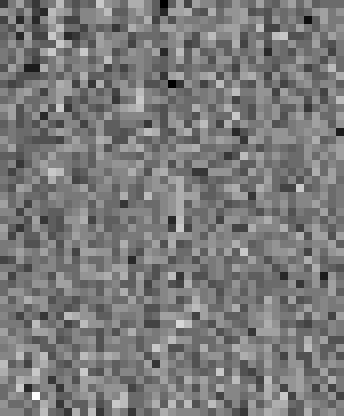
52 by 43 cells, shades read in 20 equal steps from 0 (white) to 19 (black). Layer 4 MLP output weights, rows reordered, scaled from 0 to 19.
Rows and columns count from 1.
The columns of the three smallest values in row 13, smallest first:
18, 43, 8
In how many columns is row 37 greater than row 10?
18
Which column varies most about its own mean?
5
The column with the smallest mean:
23
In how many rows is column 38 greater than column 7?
21
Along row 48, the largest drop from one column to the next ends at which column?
34
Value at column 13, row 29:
8
